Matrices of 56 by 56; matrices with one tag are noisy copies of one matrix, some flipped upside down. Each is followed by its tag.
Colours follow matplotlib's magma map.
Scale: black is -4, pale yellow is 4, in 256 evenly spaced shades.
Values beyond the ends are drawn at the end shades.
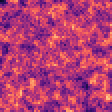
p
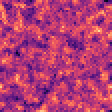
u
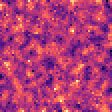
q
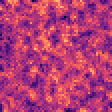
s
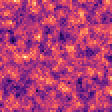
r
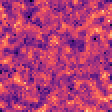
u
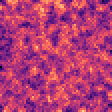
s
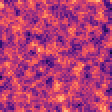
q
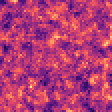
p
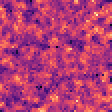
u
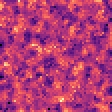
q
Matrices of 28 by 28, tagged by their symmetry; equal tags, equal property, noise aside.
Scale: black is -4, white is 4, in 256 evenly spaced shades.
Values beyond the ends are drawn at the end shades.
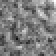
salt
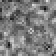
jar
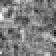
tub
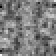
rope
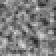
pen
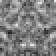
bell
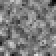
salt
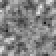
jar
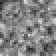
jar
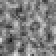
tub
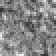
salt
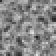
jar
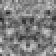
bell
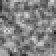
tub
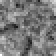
salt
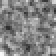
salt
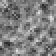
jar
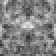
bell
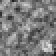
jar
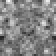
bell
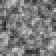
salt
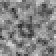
salt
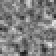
pen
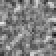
salt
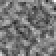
salt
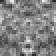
bell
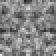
bell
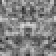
bell
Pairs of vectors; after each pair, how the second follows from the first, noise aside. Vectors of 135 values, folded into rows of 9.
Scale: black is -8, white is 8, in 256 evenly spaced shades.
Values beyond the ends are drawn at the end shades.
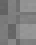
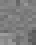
reversed, partly zeroed.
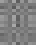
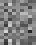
wrapped around, negated, scaled up.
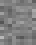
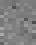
reversed, partly zeroed.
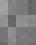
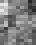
scaled up.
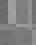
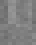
shrunk.
